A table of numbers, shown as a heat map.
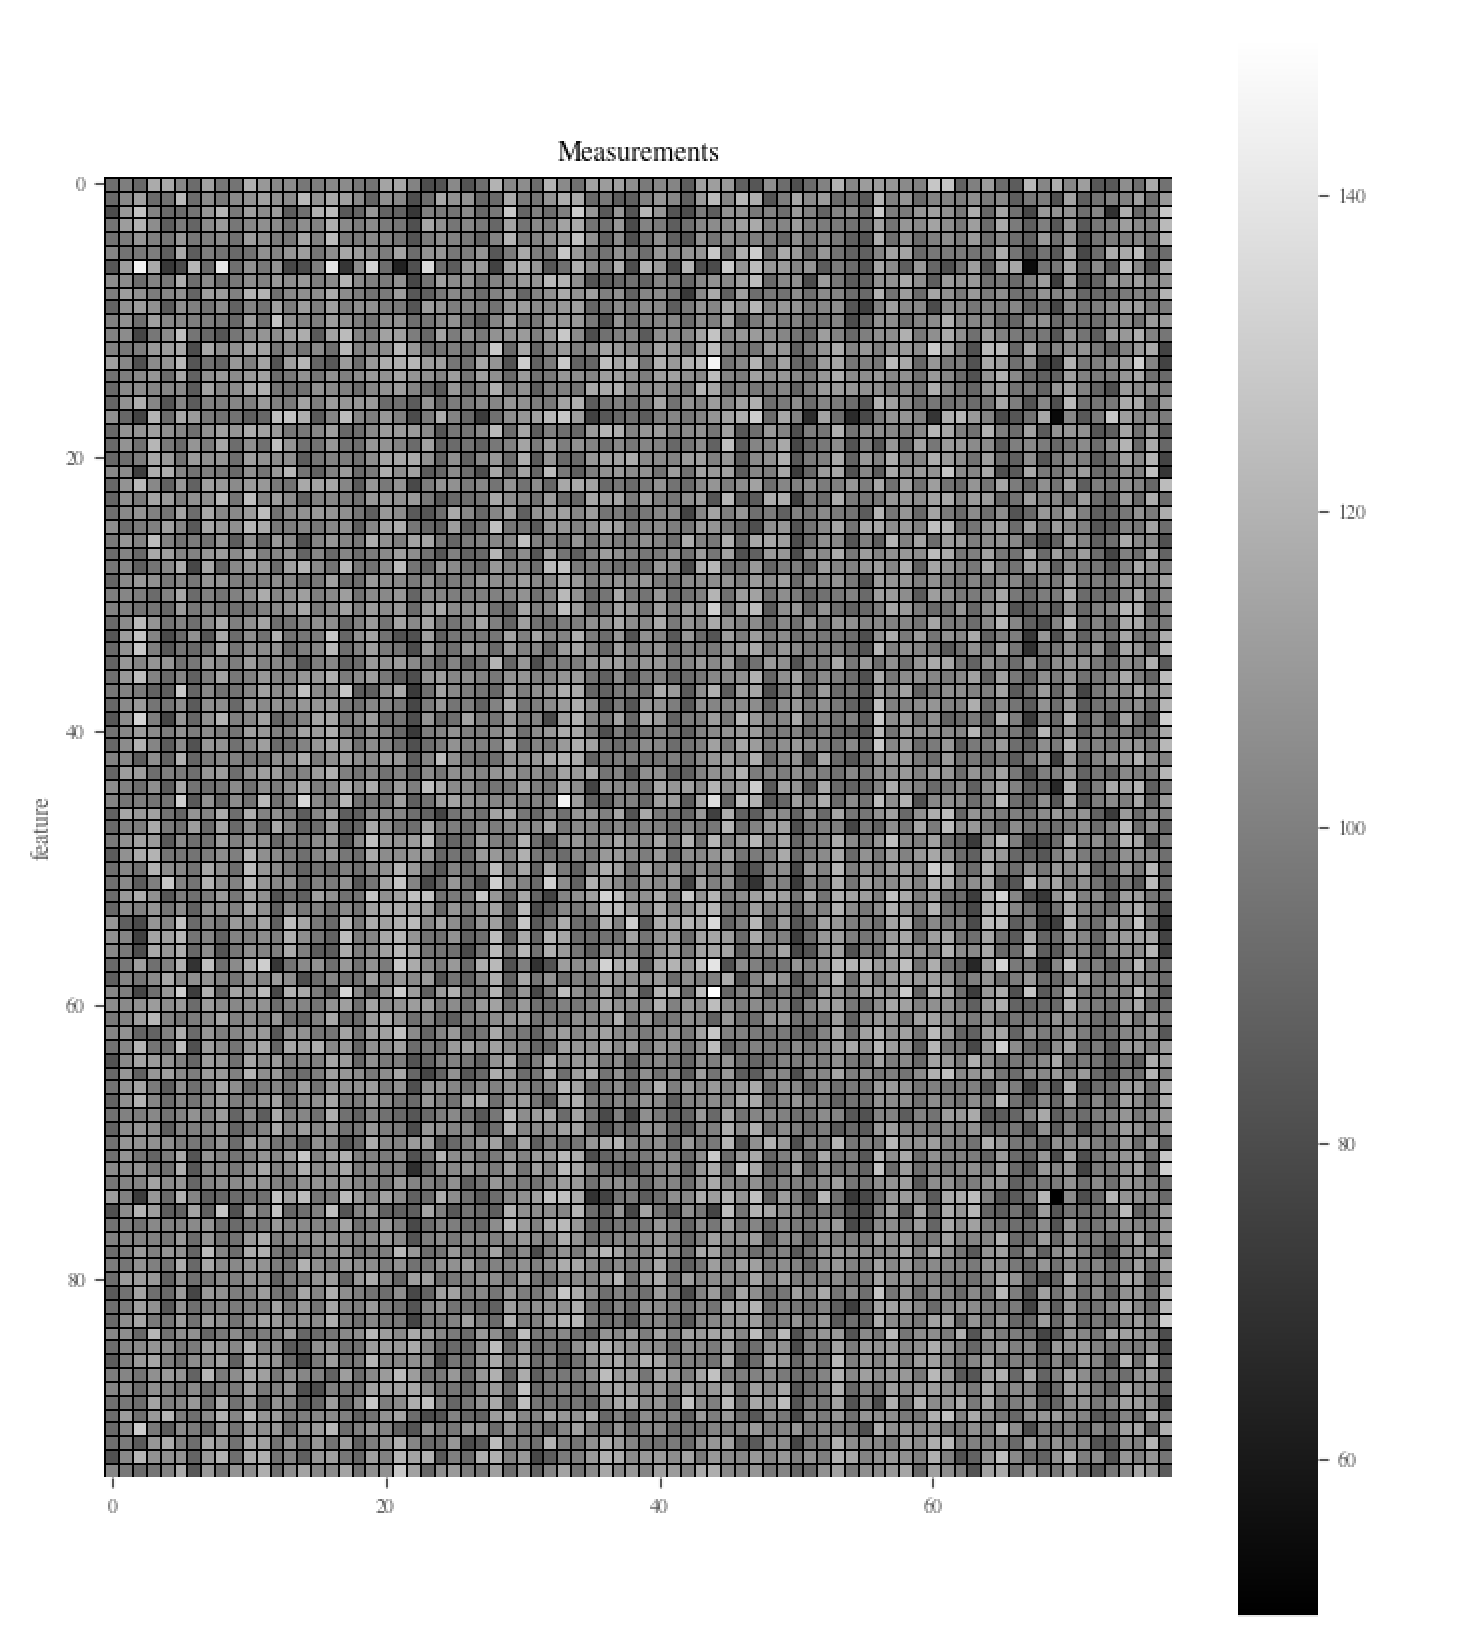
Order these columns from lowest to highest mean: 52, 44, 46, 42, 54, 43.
54, 42, 46, 52, 43, 44
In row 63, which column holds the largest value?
65
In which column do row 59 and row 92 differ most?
44
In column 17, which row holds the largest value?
59
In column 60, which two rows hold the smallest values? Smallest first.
17, 9
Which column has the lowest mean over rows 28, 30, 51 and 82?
42
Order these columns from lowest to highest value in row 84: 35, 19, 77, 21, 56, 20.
77, 35, 56, 21, 20, 19
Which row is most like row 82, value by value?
69
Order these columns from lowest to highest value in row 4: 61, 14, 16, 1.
1, 61, 14, 16
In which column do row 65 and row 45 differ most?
33
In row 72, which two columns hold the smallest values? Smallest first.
22, 71
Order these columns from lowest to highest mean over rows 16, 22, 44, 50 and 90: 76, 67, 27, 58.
67, 27, 76, 58
